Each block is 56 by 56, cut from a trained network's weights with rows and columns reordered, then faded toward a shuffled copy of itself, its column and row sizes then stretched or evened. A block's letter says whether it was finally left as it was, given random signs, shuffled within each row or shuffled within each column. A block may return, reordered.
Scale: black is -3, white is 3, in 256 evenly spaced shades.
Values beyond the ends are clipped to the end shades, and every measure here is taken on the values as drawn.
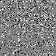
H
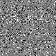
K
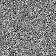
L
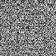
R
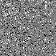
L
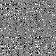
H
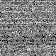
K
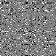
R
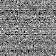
R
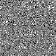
H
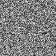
K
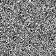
L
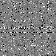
H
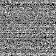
R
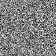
H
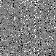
L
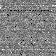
K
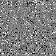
H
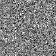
L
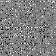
R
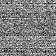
R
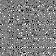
R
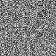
R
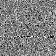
K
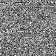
K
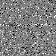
K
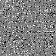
H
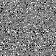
K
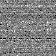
R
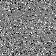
K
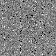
L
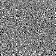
H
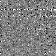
H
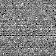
R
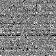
R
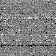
R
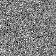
L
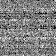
R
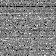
K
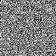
R
